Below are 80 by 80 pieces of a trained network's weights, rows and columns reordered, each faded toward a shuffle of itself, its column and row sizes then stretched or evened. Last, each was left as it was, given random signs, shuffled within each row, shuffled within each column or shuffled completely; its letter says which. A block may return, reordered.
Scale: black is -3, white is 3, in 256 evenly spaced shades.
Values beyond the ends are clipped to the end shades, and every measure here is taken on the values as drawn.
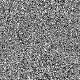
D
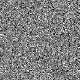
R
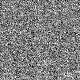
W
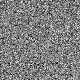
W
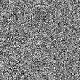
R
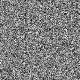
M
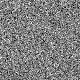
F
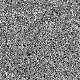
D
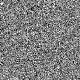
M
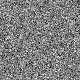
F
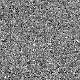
D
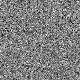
W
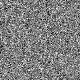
M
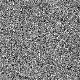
M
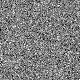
F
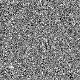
D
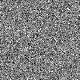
M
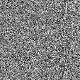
D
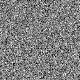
M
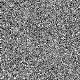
M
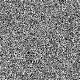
D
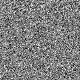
W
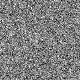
F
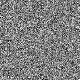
R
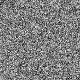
D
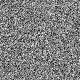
F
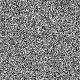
F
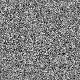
W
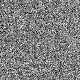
W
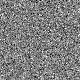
F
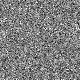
W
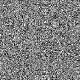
R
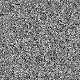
D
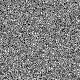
F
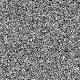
M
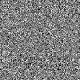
R
